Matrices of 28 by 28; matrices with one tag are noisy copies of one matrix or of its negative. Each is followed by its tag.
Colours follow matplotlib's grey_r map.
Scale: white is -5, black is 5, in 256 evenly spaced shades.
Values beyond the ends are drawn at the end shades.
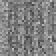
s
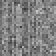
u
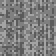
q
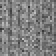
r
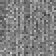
q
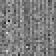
q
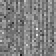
q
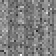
s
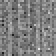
r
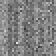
s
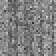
s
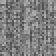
q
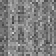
s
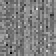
q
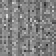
r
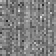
q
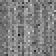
s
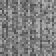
r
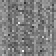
s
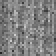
s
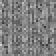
u
